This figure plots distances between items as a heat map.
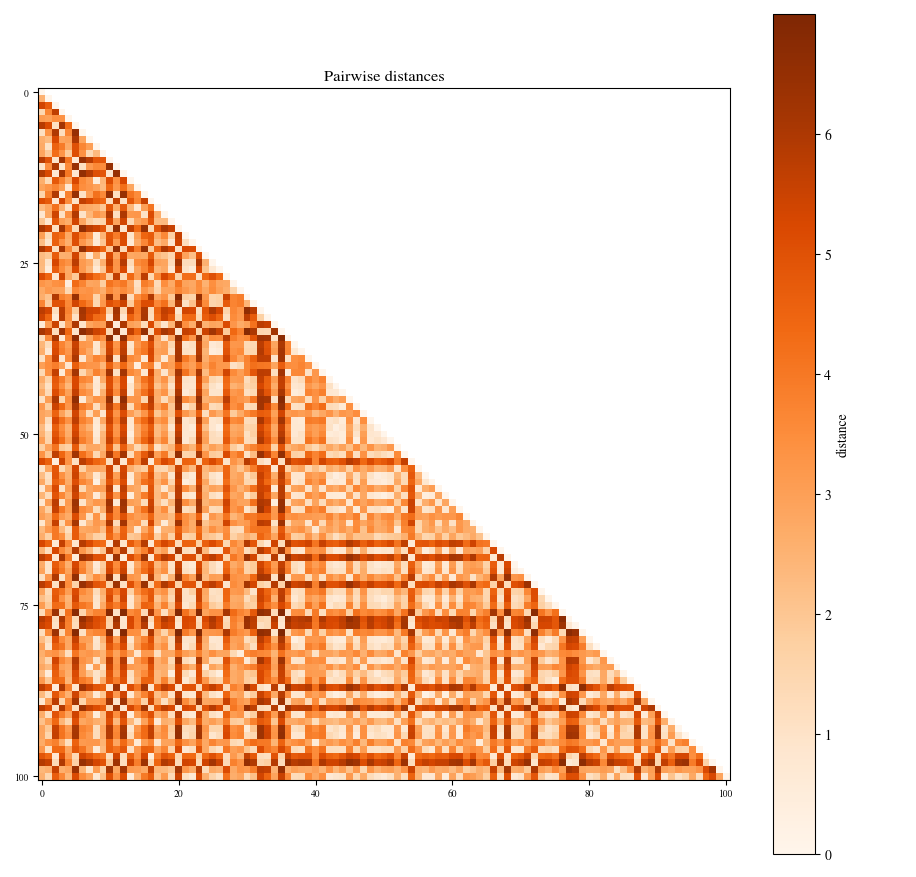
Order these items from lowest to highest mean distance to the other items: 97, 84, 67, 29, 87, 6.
67, 29, 84, 6, 97, 87
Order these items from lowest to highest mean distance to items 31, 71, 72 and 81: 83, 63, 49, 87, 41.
49, 83, 63, 41, 87
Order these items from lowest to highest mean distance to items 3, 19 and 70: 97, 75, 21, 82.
21, 75, 82, 97
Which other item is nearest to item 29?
82
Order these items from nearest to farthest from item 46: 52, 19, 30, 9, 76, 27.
30, 19, 9, 52, 76, 27
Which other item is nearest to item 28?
4
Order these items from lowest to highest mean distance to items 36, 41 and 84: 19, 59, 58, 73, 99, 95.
58, 99, 19, 95, 59, 73
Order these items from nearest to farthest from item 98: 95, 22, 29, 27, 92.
27, 29, 95, 92, 22
